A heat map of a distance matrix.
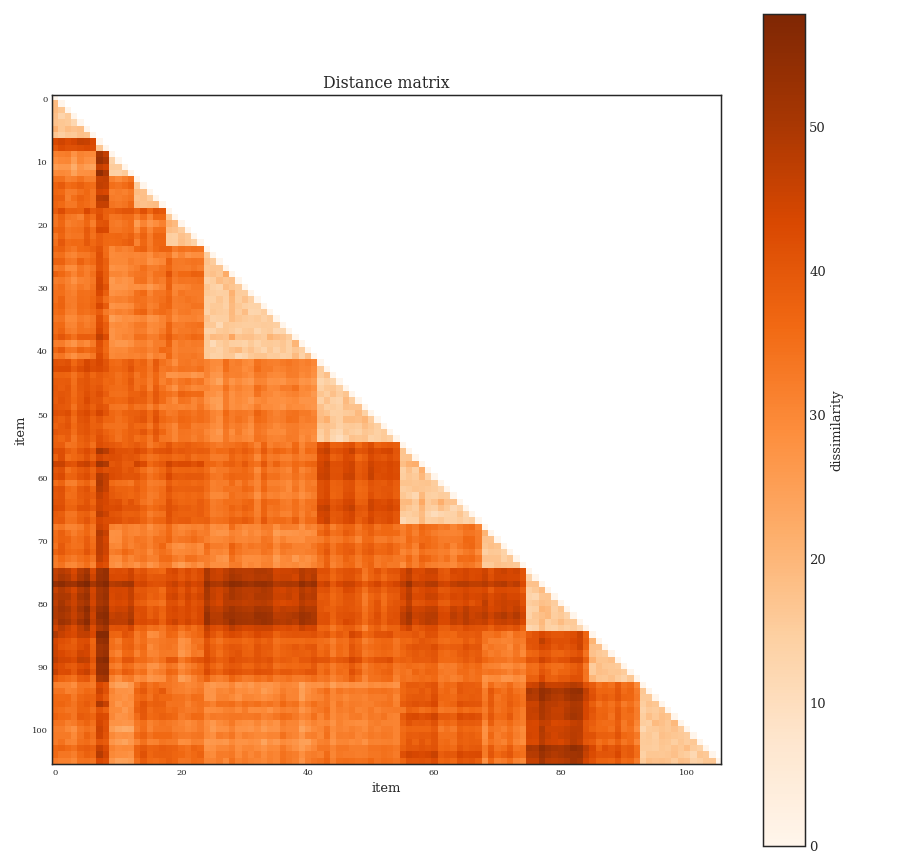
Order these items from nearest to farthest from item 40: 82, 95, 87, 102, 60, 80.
102, 95, 60, 87, 80, 82
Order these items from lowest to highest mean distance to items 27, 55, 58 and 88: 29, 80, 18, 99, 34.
34, 29, 99, 18, 80
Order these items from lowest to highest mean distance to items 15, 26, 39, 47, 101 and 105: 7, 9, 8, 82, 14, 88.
9, 14, 88, 8, 7, 82
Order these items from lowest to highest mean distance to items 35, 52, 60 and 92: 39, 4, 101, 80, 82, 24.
39, 24, 101, 4, 80, 82
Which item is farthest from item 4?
77
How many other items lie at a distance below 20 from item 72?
6
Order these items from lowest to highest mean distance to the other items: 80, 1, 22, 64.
22, 64, 1, 80
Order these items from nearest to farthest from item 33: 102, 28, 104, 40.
40, 28, 102, 104
